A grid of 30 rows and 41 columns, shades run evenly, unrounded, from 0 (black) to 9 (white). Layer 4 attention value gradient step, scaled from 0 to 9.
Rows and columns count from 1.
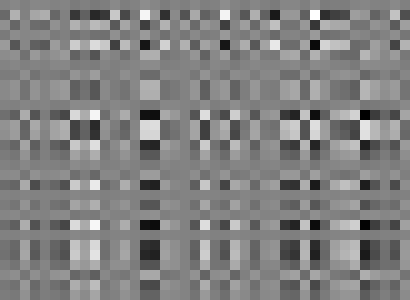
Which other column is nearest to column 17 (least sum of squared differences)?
34
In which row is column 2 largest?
2
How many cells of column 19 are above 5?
2
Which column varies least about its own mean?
14
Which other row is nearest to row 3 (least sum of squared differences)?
5
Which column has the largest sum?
10
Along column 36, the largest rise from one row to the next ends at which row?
15
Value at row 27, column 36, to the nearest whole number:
6
